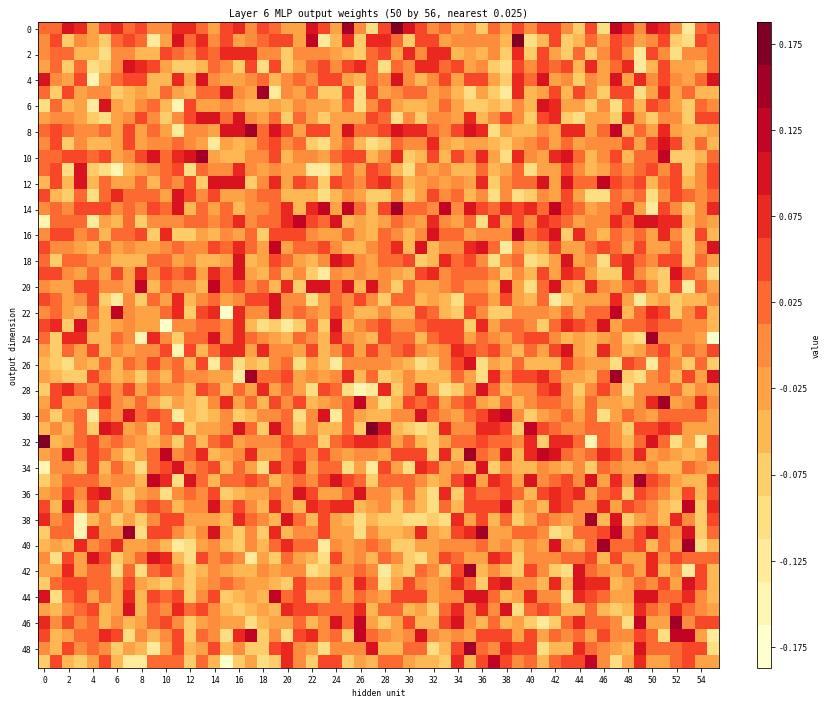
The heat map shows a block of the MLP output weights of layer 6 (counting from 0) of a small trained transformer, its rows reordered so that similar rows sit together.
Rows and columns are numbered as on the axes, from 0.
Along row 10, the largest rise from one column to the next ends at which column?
39
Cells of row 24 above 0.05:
7
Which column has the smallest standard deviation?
54
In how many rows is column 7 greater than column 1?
19
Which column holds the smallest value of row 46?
41
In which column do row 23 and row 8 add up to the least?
10
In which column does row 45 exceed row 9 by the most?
38
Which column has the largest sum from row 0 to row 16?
51
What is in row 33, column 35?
0.15
